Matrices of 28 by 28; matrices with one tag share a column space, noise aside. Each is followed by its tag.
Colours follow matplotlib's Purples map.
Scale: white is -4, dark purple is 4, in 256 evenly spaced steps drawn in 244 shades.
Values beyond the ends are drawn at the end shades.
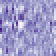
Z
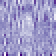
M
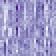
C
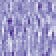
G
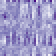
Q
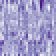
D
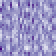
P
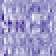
Z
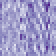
P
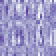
Q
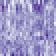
D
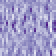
Z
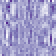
Q
